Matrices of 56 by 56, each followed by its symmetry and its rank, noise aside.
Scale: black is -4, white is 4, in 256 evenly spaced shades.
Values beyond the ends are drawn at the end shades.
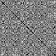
symmetric, rank five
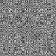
symmetric, rank five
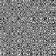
no symmetry, rank four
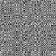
no symmetry, rank four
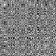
symmetric, rank four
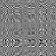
no symmetry, rank three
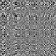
symmetric, rank three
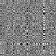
no symmetry, rank four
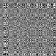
antisymmetric, rank four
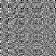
no symmetry, rank three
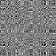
symmetric, rank three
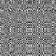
no symmetry, rank three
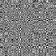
antisymmetric, rank four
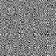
no symmetry, rank five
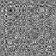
symmetric, rank five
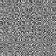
antisymmetric, rank four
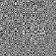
no symmetry, rank five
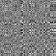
no symmetry, rank three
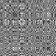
symmetric, rank four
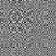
no symmetry, rank four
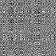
no symmetry, rank five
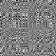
symmetric, rank four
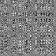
no symmetry, rank four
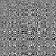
no symmetry, rank three
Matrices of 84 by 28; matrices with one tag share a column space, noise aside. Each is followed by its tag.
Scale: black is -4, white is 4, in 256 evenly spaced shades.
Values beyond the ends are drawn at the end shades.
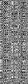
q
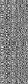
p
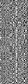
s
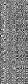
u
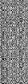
s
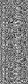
s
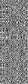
s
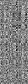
q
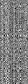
u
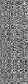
q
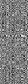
u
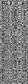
q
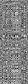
u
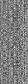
p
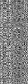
p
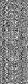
s
